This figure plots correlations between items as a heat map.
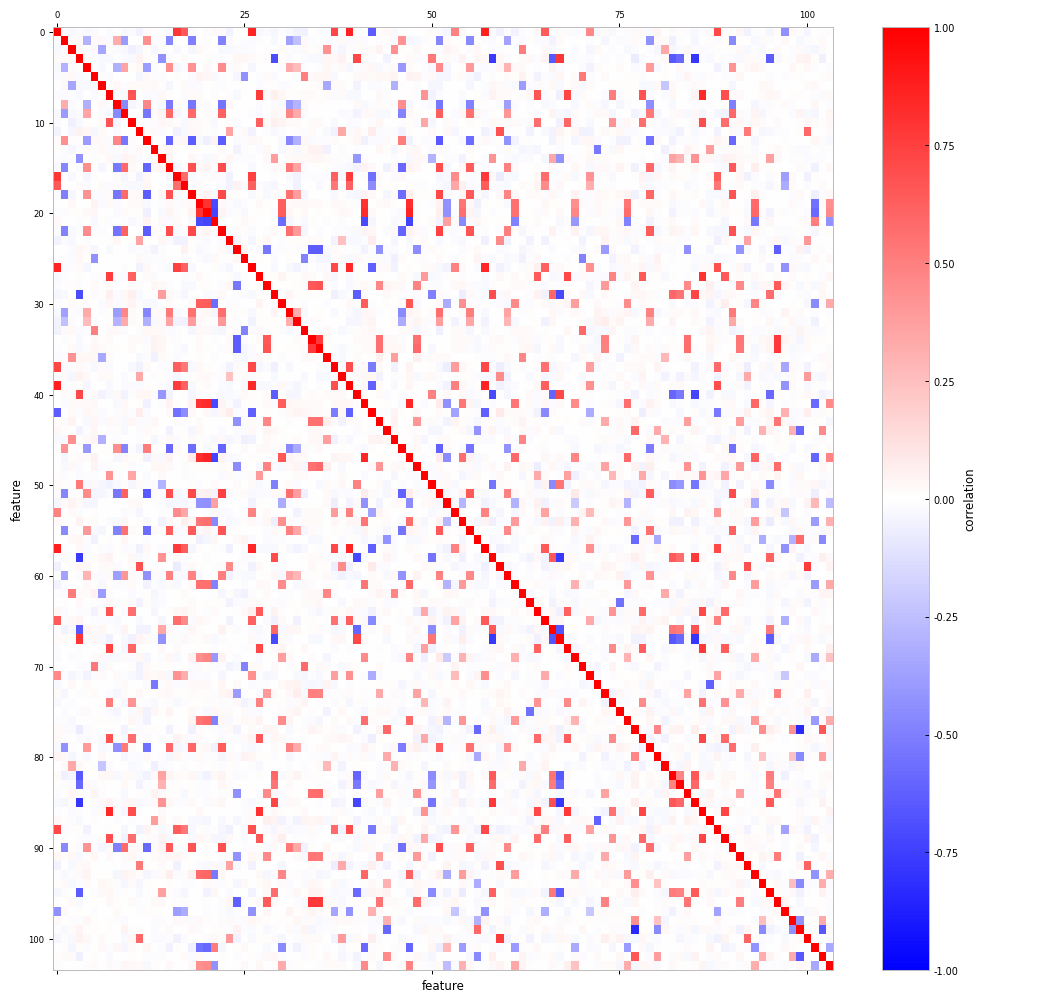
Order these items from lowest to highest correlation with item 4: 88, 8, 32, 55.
8, 88, 32, 55
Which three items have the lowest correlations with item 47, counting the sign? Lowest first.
21, 101, 52
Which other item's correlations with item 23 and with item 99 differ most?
77
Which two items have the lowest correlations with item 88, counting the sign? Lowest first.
42, 97
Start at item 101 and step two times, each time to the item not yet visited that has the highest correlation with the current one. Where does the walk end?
52
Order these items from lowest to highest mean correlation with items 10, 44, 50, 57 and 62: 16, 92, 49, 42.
42, 92, 49, 16
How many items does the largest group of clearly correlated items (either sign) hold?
16
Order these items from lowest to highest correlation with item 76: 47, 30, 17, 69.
17, 69, 30, 47
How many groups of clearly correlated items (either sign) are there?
12
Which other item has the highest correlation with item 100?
59
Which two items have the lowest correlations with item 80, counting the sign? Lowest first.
99, 56
